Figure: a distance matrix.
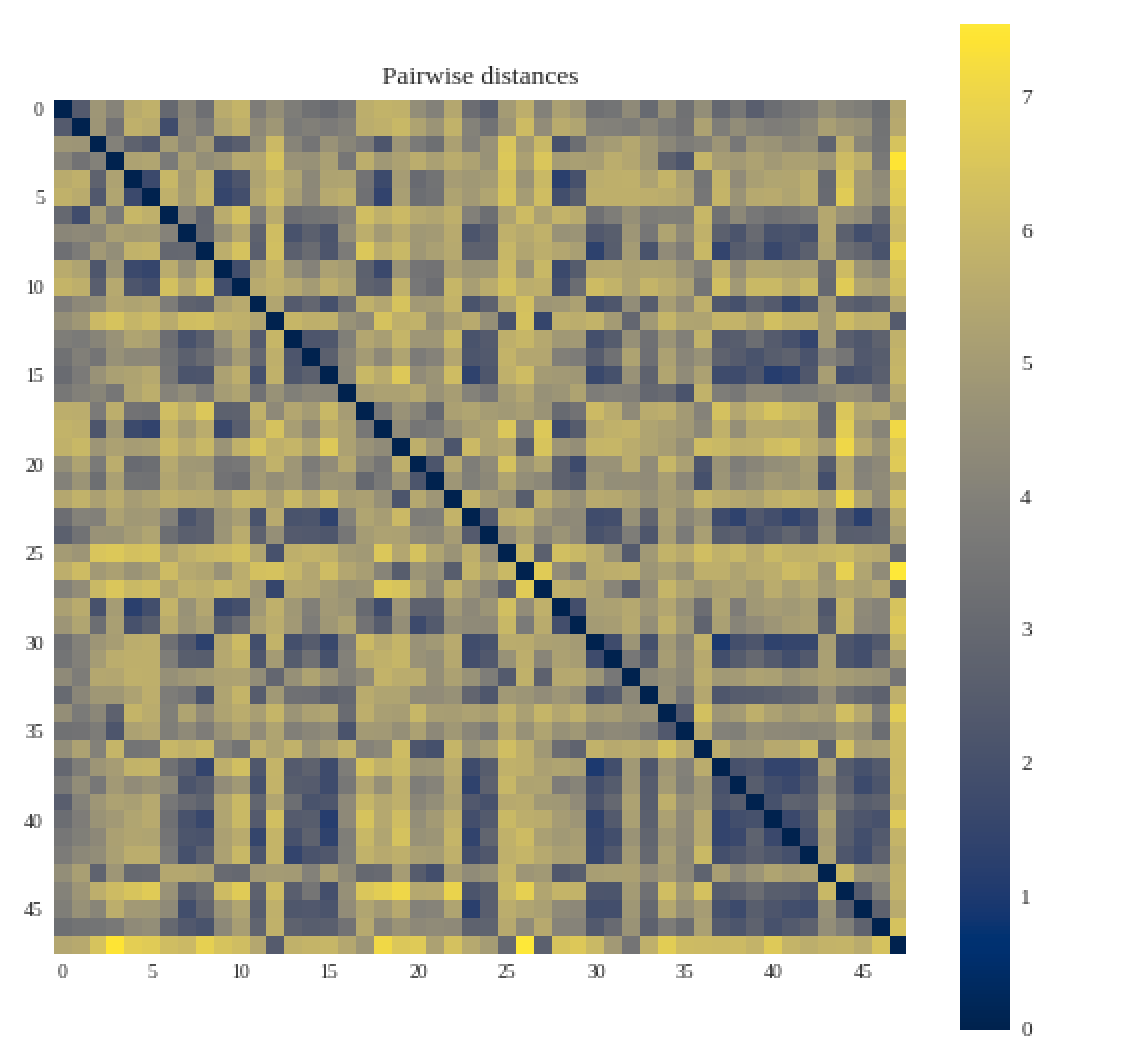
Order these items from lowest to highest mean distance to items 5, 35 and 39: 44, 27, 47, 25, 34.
34, 44, 27, 25, 47
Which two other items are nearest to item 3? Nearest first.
35, 34
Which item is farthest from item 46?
47
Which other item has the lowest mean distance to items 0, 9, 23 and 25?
24
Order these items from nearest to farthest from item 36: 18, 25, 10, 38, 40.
10, 18, 38, 40, 25
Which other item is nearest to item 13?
42
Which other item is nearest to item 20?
29
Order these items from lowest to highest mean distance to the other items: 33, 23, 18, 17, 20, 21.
23, 33, 21, 20, 18, 17
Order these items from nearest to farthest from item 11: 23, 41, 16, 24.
41, 23, 24, 16
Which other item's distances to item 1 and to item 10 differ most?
6
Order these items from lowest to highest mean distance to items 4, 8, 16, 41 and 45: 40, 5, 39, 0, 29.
40, 39, 0, 29, 5
